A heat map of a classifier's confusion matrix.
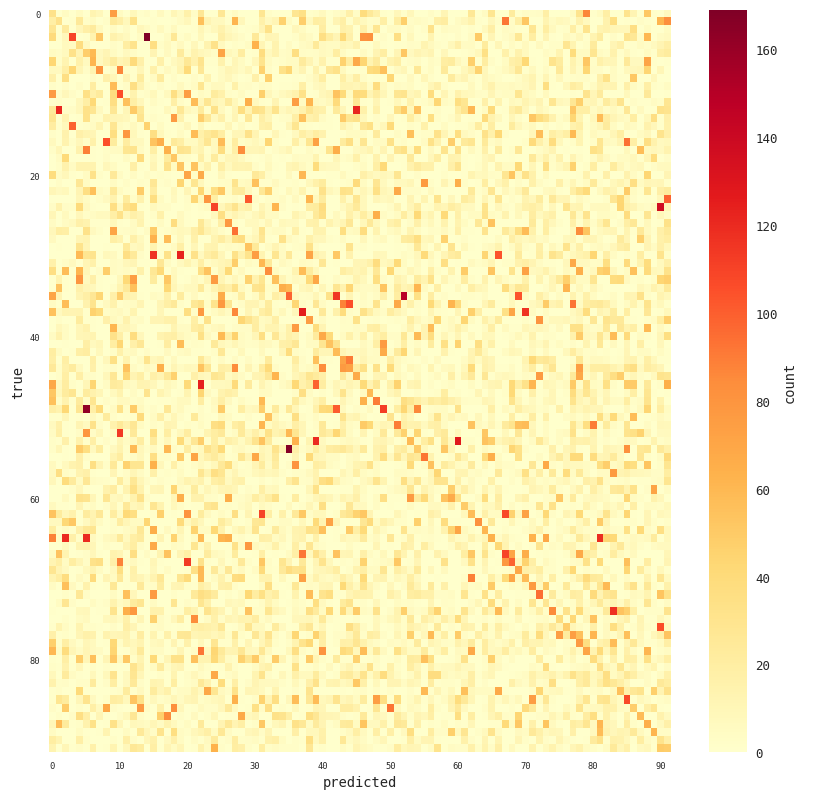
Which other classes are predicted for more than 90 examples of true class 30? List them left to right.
15, 19, 66
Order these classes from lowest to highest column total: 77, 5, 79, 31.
79, 5, 77, 31
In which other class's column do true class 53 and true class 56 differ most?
60
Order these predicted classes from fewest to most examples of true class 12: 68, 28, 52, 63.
63, 68, 28, 52
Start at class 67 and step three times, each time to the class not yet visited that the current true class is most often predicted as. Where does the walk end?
62
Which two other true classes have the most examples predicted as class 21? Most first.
75, 55
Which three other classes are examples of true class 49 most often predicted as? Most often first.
5, 42, 54
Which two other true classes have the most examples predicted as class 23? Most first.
84, 32
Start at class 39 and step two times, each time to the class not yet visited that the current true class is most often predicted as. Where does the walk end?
44
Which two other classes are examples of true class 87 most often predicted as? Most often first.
17, 28
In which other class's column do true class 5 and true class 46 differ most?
22
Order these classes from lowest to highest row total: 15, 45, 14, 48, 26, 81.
81, 14, 26, 48, 15, 45
